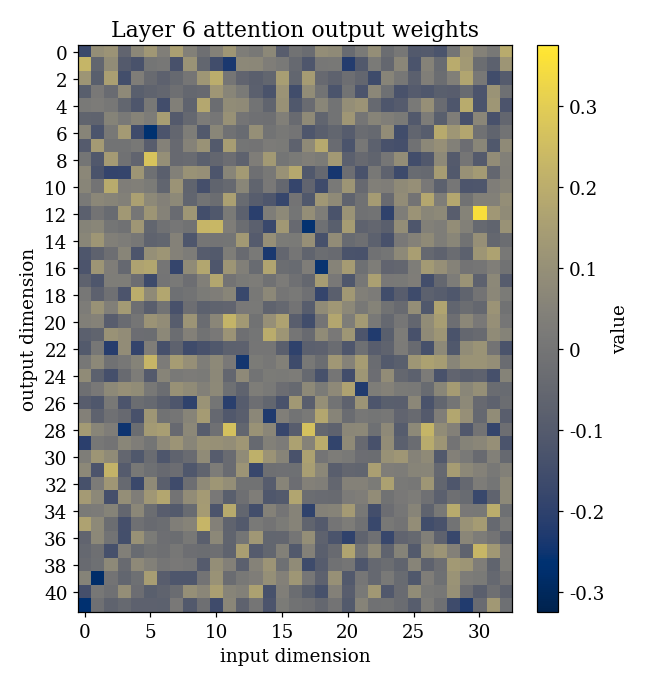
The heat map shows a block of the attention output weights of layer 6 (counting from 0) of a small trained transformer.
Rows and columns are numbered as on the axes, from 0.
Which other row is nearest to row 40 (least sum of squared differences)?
17
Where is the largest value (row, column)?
12, 30
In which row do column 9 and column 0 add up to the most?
35
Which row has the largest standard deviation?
28
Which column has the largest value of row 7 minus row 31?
1
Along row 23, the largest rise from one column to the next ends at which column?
13
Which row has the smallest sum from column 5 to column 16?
22
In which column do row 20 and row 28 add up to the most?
11
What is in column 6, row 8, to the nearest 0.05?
0.1
